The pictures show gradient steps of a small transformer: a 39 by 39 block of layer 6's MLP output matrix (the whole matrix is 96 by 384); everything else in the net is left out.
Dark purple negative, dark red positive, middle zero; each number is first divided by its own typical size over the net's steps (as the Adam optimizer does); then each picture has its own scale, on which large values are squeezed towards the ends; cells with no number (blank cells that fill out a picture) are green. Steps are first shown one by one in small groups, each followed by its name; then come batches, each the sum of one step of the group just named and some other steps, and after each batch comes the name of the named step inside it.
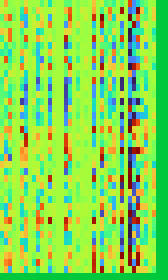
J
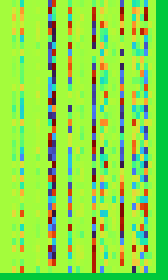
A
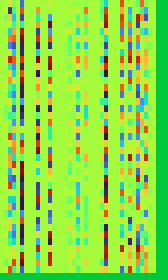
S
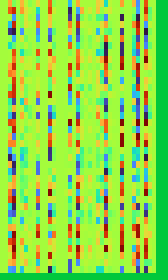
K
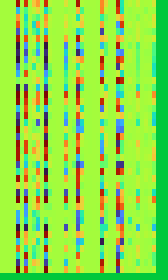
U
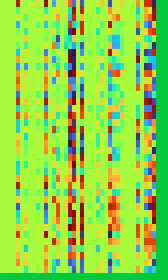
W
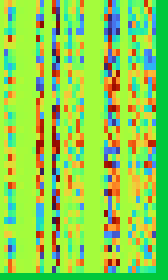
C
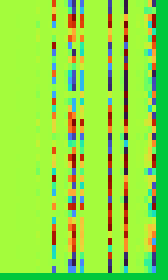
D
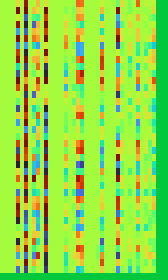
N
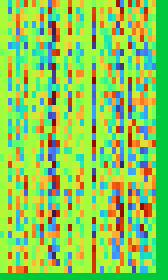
A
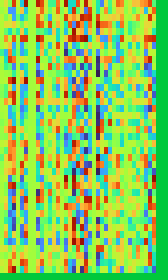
S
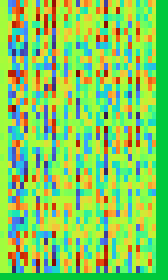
N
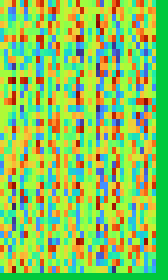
S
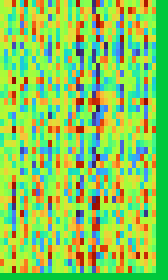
K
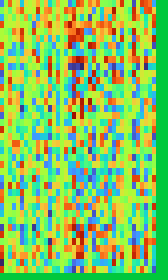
S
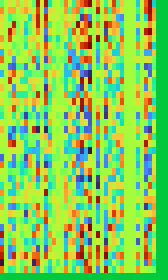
W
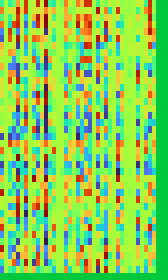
N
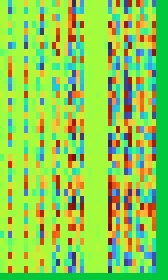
D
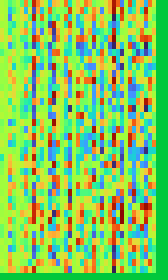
A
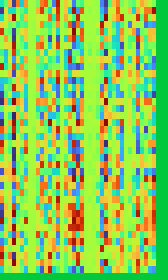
W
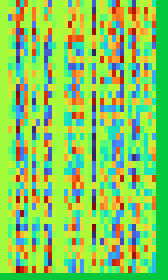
U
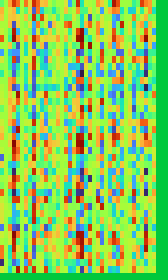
U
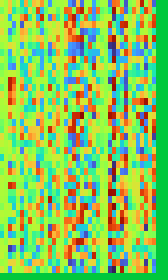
D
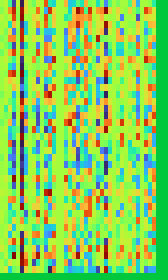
K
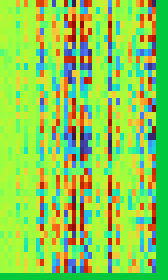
W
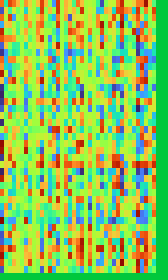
W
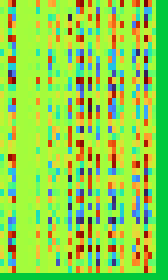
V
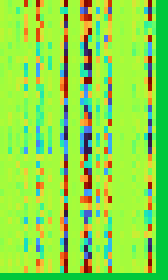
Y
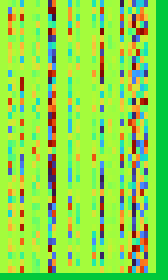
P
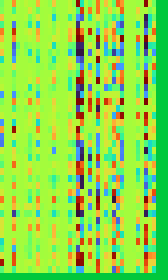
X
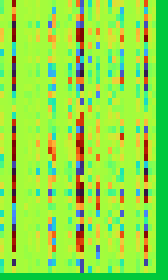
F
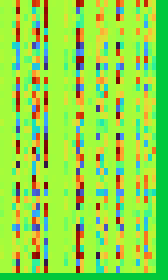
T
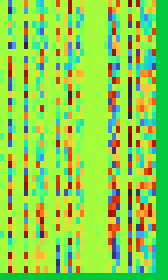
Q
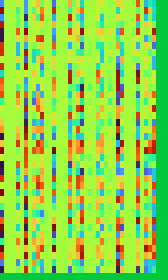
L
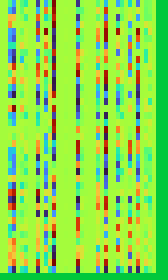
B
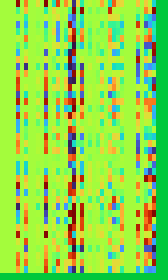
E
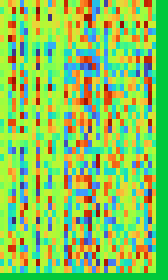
V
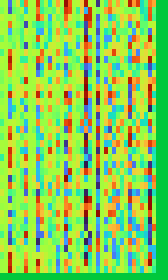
Q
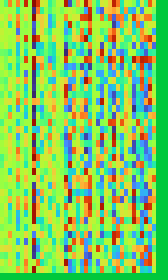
Y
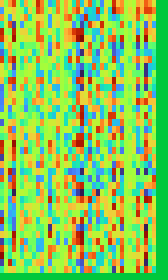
F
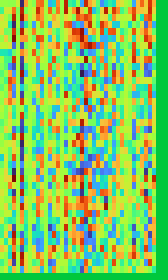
F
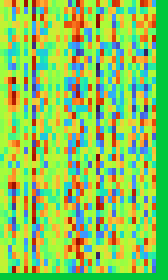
T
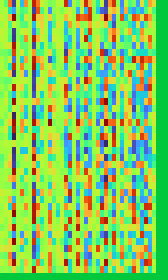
Y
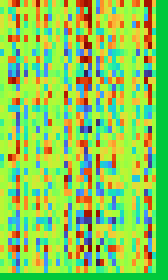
V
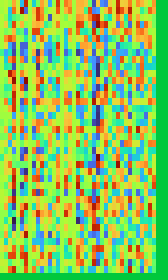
Q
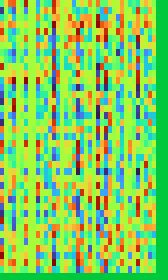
B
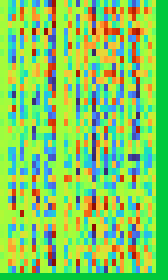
B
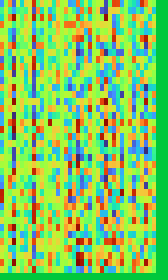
X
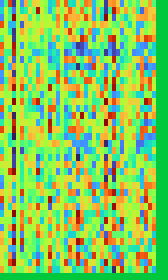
Y
